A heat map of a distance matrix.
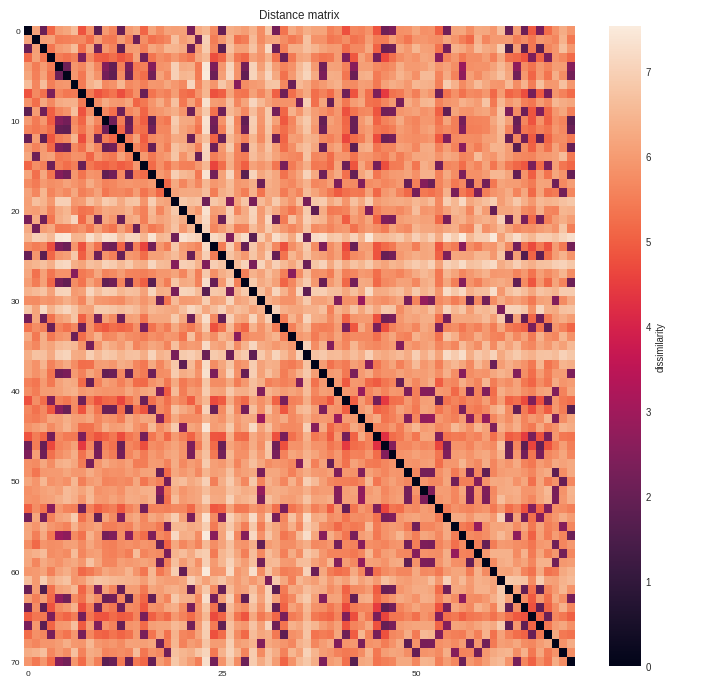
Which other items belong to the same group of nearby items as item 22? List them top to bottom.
1, 14
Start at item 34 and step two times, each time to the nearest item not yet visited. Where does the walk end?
27
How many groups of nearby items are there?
11
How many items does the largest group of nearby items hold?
13
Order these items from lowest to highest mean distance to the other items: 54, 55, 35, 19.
54, 55, 35, 19
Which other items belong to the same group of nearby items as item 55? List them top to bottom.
18, 50, 58, 69
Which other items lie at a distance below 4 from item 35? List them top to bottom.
8, 39, 48
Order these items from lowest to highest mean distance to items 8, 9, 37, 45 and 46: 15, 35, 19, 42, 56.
15, 35, 42, 56, 19
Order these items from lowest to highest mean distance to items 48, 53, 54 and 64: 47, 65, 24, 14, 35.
47, 65, 35, 24, 14
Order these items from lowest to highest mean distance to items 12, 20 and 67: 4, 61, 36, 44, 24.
44, 24, 4, 61, 36
